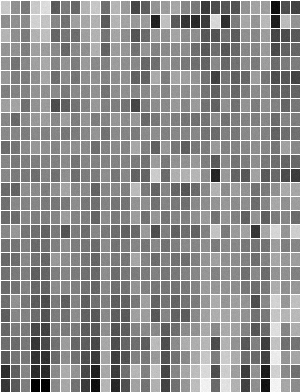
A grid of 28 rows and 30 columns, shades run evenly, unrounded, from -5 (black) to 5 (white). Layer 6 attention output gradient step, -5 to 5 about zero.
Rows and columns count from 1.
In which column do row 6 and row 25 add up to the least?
22
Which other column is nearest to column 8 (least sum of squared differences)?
3
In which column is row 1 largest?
5
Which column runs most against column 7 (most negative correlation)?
2
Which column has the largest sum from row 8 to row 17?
23
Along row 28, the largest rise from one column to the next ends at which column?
28
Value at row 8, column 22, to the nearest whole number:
-1
